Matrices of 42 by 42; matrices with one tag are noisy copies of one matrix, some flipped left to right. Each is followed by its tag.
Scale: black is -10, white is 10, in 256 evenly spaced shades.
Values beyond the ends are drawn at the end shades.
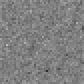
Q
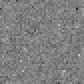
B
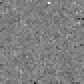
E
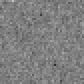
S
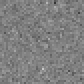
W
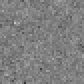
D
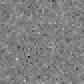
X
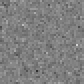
Q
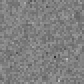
X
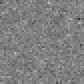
E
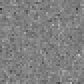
B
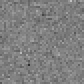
S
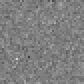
X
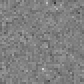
W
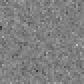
Q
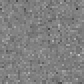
B
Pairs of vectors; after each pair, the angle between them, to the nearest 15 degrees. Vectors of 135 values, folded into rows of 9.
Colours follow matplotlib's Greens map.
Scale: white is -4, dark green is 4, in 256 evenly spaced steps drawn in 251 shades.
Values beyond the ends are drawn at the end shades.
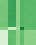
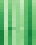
105 degrees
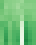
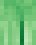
165 degrees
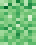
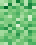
15 degrees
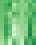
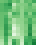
15 degrees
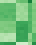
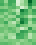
75 degrees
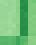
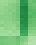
30 degrees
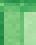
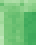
165 degrees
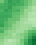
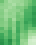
150 degrees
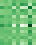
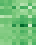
150 degrees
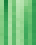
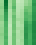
15 degrees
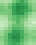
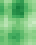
30 degrees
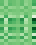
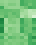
60 degrees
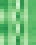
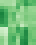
120 degrees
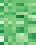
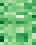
150 degrees
